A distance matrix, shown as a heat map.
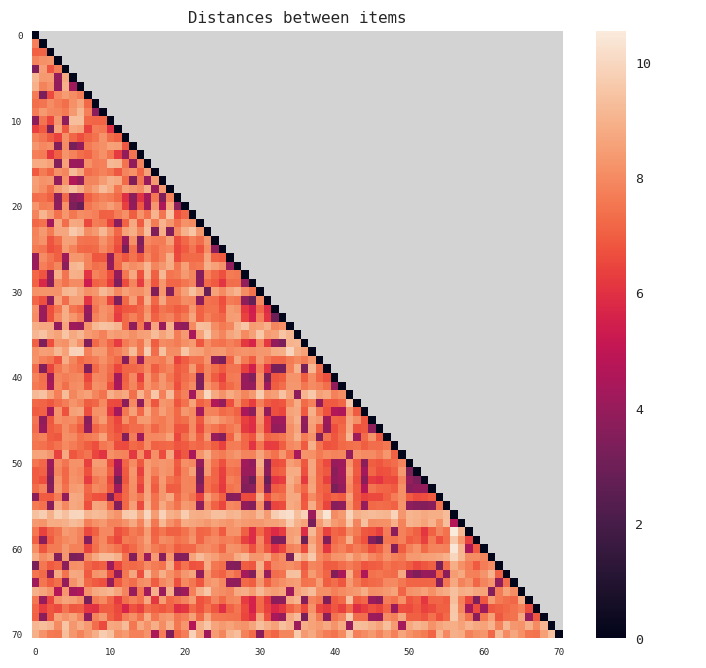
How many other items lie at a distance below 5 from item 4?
7
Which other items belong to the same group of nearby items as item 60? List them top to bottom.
48, 58, 67
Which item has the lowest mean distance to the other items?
29
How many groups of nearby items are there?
10
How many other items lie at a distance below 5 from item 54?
7
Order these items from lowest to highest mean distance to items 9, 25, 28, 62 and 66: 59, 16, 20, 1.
59, 1, 16, 20
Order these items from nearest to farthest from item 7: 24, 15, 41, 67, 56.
67, 41, 24, 15, 56
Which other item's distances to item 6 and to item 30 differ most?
23
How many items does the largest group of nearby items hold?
15
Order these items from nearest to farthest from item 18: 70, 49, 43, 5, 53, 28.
70, 53, 28, 43, 49, 5
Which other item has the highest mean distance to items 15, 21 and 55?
56
